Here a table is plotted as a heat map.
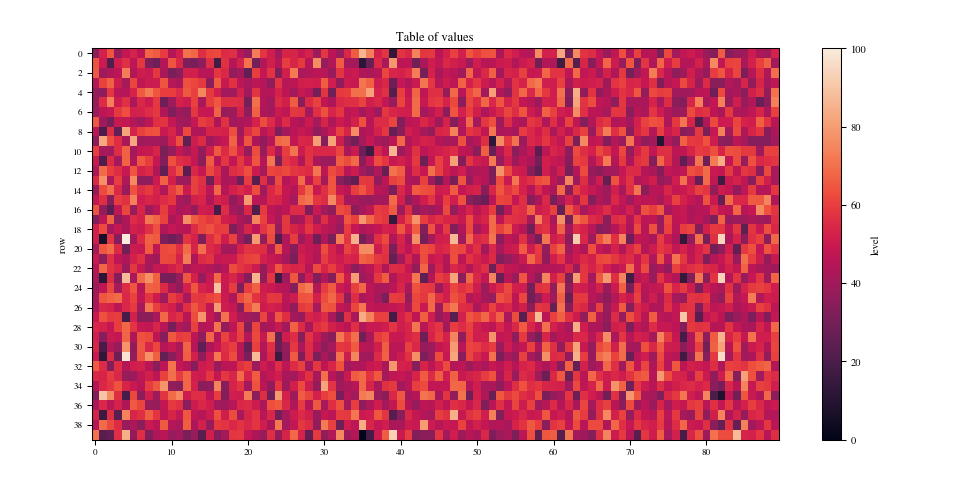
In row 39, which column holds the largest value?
39
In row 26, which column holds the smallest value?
60
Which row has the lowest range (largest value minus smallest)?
36
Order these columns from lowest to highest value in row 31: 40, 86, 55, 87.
55, 86, 40, 87
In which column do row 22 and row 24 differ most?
16
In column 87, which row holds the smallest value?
5
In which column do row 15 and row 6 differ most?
20
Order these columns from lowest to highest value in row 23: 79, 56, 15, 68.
15, 68, 56, 79
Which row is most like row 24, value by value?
26
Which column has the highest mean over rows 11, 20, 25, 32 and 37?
47
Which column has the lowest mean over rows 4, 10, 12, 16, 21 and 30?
1
